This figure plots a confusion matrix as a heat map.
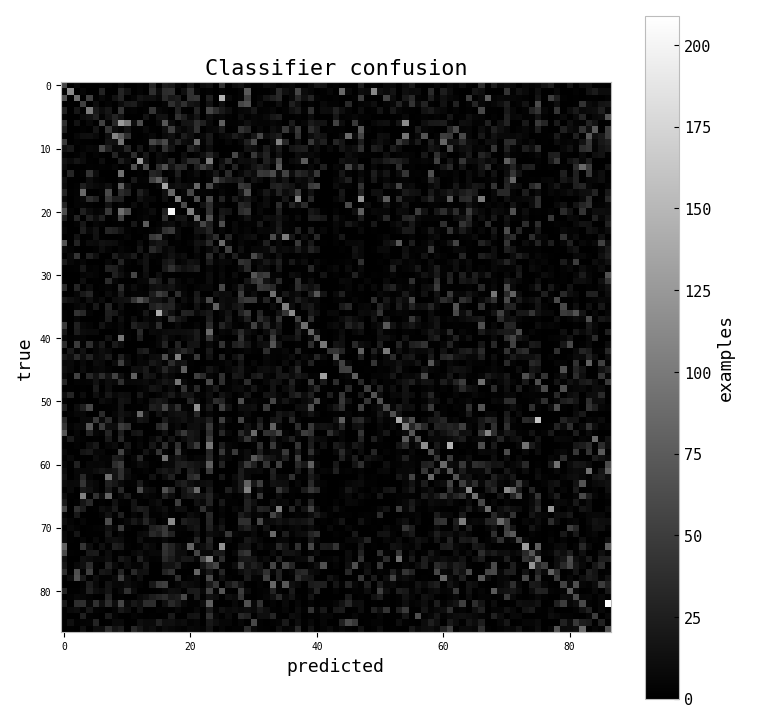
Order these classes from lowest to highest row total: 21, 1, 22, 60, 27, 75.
27, 22, 21, 1, 75, 60
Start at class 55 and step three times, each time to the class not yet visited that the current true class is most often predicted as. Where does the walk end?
21
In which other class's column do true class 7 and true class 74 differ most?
84
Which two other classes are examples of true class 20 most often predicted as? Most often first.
17, 9
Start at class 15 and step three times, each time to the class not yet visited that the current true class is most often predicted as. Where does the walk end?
68
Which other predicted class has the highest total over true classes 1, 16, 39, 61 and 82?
86
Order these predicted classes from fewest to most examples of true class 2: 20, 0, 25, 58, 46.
46, 58, 20, 0, 25
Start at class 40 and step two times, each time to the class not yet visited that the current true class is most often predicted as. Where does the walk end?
34
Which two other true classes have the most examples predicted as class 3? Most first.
65, 17
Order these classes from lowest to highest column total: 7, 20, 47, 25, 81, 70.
20, 81, 7, 47, 25, 70
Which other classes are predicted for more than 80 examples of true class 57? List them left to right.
23, 61, 73
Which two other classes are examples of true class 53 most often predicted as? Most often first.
75, 44
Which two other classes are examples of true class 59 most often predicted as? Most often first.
16, 30
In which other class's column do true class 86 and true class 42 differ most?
51
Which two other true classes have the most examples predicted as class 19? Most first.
45, 81
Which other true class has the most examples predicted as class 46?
76
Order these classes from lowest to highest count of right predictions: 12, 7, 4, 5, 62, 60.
5, 7, 62, 60, 4, 12
